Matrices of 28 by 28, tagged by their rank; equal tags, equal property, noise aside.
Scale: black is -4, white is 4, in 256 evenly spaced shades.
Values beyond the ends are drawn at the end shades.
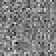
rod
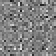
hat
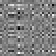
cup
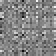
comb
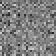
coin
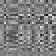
cup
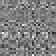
coin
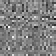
coin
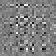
cup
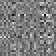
coin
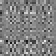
cup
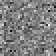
rod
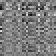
cup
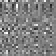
comb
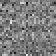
hat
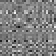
comb
